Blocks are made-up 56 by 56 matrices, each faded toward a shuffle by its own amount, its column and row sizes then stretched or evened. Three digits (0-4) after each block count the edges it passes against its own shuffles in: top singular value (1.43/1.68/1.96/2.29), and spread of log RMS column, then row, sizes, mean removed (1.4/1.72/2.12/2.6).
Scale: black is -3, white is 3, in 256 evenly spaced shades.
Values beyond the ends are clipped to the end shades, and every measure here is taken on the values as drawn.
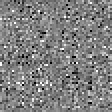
2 2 2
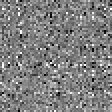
0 3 2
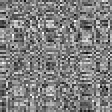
4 1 3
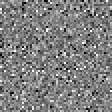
1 1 2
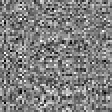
3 3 0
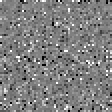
0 2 2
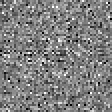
2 1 1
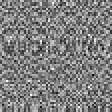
4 0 0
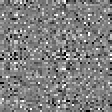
3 2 3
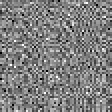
4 0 0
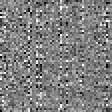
2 4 0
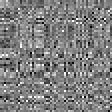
4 1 4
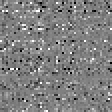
0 2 4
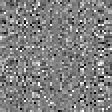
4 3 1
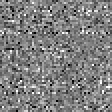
0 0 3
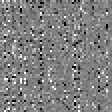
1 4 0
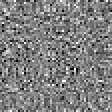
2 0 2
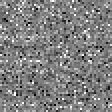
1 0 0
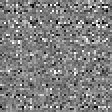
1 1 4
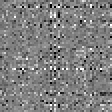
3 3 3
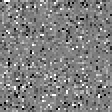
0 2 1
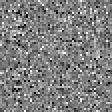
1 1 0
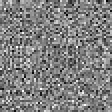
3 0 0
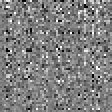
1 4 3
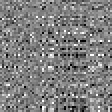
4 2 4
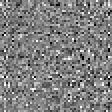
3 2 2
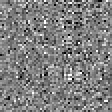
3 2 1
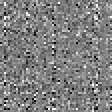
2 4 2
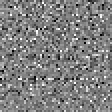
2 0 3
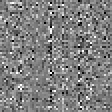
1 4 1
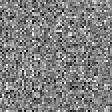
3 2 0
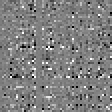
0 4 4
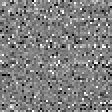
3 0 2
